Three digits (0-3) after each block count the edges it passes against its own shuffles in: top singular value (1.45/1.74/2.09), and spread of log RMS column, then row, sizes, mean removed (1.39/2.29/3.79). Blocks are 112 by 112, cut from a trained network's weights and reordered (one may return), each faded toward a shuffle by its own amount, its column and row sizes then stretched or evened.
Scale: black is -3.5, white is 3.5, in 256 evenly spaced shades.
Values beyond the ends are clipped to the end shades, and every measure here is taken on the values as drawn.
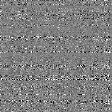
1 2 3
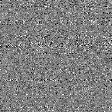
1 1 2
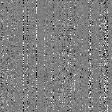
1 3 1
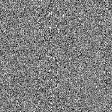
1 2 0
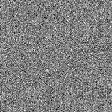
2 0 0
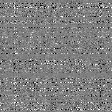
0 1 3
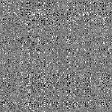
2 2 2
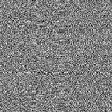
3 0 1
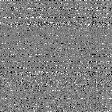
0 0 3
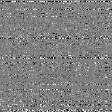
2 1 3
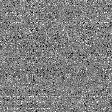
1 1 1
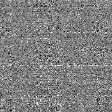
1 2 1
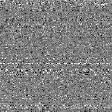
1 1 2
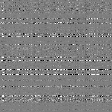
3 1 3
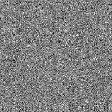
2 1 1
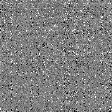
0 2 1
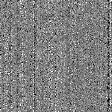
2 2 0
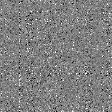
0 2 1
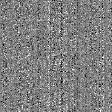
1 2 0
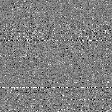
2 1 2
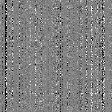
3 3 1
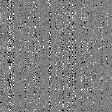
0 3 1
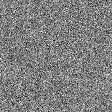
0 0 0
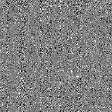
0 2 2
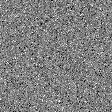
0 0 0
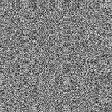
3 0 0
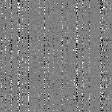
1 3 2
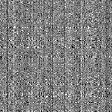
3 1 2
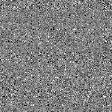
0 2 2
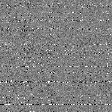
1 1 2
